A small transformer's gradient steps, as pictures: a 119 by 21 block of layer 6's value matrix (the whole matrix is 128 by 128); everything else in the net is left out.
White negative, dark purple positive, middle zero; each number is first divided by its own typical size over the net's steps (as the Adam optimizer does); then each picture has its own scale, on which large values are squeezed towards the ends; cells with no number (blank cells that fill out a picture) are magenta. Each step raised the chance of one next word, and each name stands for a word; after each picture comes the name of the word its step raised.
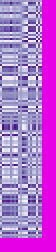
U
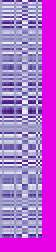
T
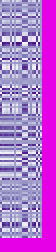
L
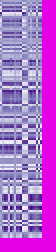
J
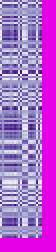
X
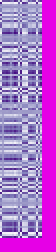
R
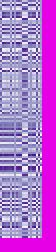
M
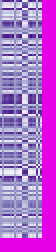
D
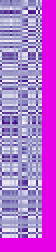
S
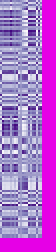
X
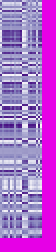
X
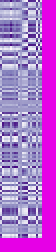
D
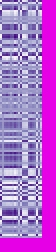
D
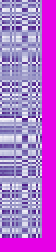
T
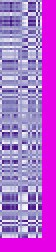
J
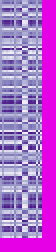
J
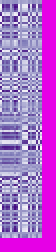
J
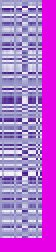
L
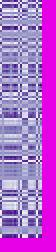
T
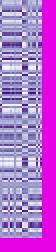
L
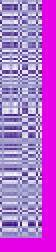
L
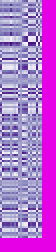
L
